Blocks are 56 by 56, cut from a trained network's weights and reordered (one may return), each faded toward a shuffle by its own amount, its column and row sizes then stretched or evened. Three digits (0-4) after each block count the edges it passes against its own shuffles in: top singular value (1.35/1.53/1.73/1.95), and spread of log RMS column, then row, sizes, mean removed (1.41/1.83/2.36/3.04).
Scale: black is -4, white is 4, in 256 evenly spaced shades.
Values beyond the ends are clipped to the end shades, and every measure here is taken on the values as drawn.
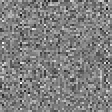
3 1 0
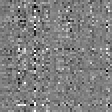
2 3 2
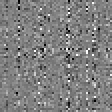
2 4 1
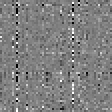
4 3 1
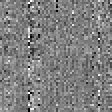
3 3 0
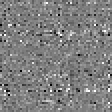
0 2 3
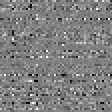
1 1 4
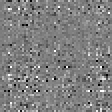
0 3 3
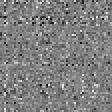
1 2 3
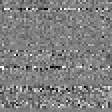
1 0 4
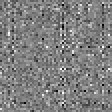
4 2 2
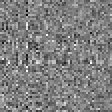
4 2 1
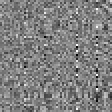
4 2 0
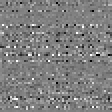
0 1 4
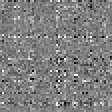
3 2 3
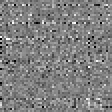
3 1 3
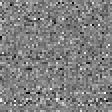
0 0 3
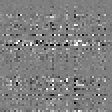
3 2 4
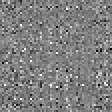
0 3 2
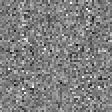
0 2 0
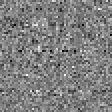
1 0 2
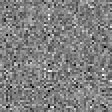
2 2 1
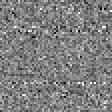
1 0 2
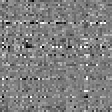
2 1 4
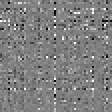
2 3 3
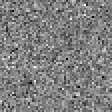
0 0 0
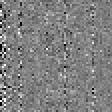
2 3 0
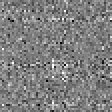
3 2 2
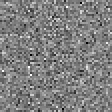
1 1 0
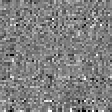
2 0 3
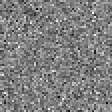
0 0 0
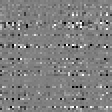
3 2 4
